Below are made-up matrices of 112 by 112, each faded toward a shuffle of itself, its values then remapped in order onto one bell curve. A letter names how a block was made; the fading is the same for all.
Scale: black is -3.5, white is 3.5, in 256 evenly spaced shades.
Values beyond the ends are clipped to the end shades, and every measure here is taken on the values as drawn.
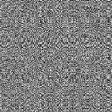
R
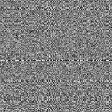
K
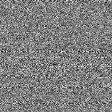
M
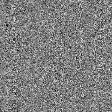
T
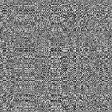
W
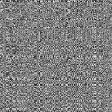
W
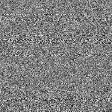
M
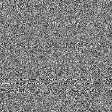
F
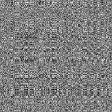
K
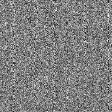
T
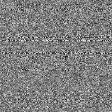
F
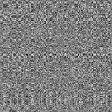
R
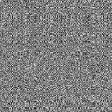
K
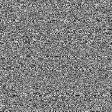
M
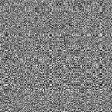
W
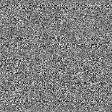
F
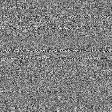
M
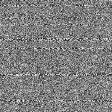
M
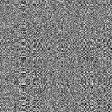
R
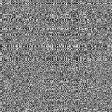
W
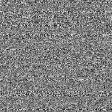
M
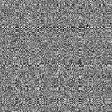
K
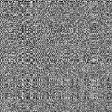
W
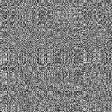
R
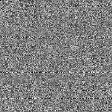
F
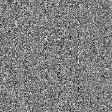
T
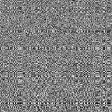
W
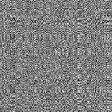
R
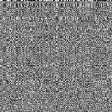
W
